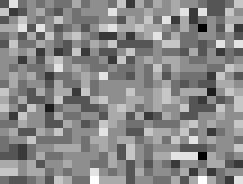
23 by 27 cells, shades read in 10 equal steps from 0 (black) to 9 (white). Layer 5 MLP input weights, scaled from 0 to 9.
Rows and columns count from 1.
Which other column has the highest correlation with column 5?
13
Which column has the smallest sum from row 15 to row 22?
23
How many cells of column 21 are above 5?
9
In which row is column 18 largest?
5
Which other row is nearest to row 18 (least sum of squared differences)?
16
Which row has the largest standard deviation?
4
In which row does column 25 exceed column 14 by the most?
6
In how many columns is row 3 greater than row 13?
14
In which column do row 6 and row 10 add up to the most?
25
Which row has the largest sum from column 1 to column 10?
22
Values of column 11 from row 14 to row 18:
3 5 4 5 6
